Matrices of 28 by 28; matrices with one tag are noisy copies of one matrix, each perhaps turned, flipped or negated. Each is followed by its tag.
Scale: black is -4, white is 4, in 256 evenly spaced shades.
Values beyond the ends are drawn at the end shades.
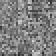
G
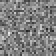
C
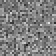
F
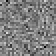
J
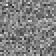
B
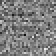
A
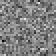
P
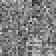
G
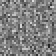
A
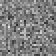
C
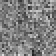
G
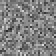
F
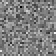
F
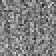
A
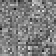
G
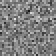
F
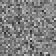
F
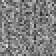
A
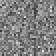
B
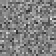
F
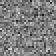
A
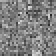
G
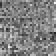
G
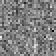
B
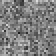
G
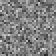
P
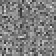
B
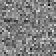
B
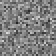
F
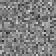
F
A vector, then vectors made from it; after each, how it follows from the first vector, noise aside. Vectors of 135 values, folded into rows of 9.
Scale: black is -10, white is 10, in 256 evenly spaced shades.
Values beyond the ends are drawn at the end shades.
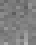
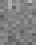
reversed.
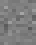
wrapped around, partly zeroed.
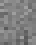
negated.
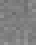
shrunk.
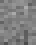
negated.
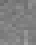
shrunk.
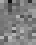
reversed, negated, scaled up.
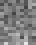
scaled up.
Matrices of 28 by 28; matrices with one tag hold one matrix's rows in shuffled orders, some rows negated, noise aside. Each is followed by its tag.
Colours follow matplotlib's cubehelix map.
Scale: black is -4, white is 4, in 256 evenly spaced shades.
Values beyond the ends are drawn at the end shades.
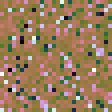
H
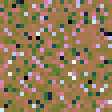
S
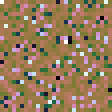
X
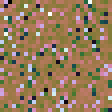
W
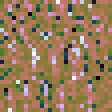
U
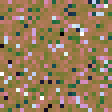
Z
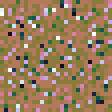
H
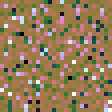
S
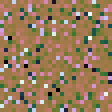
W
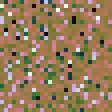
U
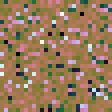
Z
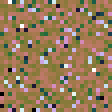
H
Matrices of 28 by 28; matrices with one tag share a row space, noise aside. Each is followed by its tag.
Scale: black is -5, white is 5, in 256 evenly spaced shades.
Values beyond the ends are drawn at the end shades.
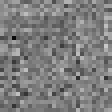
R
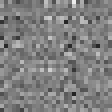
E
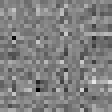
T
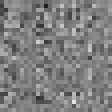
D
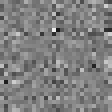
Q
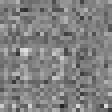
R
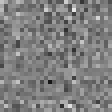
E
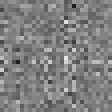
E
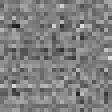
R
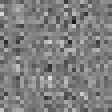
E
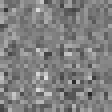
D
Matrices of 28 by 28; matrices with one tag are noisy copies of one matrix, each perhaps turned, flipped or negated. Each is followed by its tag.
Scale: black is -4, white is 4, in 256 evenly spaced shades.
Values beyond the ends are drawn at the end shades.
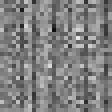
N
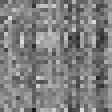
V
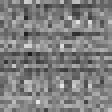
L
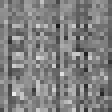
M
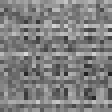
M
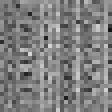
L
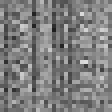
L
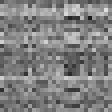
V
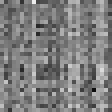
V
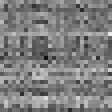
V
